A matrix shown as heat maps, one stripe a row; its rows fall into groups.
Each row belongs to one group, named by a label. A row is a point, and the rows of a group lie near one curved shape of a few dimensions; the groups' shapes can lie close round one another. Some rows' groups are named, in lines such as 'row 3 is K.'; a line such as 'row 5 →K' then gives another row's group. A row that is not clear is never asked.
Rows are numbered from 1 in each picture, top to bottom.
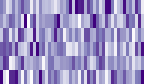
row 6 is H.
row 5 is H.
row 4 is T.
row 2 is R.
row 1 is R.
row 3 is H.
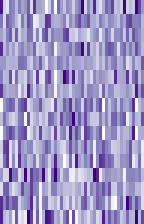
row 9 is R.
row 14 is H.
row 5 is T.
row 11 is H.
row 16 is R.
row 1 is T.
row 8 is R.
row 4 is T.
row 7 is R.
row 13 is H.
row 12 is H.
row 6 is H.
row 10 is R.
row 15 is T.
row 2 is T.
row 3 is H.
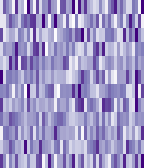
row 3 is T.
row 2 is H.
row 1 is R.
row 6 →T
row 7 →R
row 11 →R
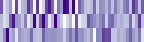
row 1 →H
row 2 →H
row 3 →H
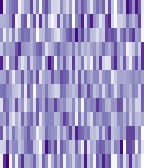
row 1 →T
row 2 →R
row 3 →T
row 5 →H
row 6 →H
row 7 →R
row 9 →H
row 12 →H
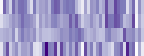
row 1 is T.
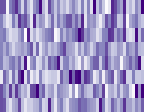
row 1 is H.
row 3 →R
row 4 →H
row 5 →R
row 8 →H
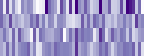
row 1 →T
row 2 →T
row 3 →H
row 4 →T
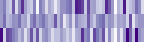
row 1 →R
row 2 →H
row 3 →T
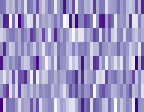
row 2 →H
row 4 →H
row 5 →T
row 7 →H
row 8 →T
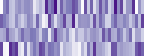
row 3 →H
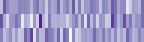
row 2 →H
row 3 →R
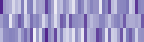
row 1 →R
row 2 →H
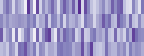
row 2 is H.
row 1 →R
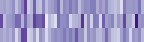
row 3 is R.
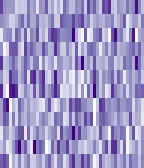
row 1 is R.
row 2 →R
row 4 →H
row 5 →T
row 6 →H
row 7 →H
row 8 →H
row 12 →H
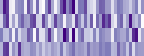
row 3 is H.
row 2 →H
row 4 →H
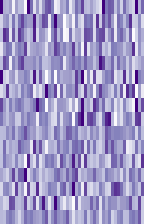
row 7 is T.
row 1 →R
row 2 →H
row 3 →H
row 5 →H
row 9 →R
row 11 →T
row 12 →R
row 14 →R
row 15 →H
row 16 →H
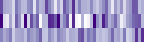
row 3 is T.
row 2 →R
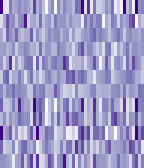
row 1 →T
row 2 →R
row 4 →R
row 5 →H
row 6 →H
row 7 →H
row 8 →T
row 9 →T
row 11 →T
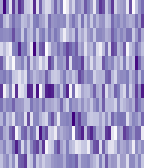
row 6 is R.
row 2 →H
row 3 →H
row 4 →T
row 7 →R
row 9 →R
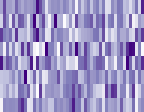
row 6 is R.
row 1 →T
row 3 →T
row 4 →T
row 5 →T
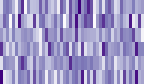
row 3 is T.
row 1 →R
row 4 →R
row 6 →T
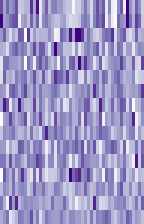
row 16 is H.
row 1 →T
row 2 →T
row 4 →H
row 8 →H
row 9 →R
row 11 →T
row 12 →T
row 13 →R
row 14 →H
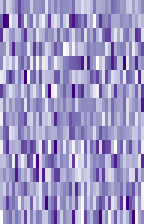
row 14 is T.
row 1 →T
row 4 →H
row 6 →R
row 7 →H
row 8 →T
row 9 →R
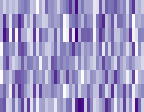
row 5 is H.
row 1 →T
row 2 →H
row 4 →R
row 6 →T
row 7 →H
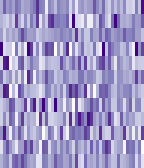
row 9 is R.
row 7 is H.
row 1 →T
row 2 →R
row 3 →T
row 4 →R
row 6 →R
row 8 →H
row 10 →H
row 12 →T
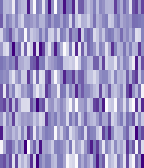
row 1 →H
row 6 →H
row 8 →T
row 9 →T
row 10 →R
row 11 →R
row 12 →T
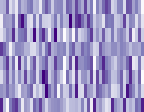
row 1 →H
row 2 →R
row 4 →H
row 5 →H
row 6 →H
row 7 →T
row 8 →H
